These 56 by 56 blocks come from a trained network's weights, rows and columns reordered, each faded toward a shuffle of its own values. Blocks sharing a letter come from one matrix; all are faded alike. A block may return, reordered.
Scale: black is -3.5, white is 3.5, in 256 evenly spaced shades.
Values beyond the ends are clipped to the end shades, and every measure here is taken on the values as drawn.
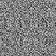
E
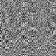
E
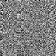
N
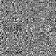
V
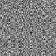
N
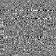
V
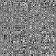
V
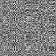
E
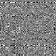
V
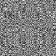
E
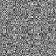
N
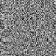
E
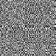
E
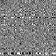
V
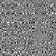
V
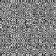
N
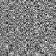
N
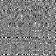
V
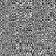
V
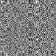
E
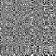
V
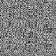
E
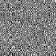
V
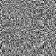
E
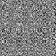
N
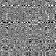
V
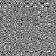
V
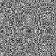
N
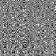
V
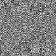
N
